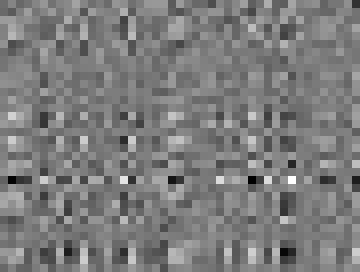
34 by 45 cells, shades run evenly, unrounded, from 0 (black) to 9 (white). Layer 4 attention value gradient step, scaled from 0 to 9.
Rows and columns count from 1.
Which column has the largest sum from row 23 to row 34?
29
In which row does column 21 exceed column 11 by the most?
23
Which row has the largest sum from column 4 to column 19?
2
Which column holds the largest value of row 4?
32
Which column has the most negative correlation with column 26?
44
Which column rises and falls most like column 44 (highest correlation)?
18
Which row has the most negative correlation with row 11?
17
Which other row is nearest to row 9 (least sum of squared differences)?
14
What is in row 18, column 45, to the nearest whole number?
5
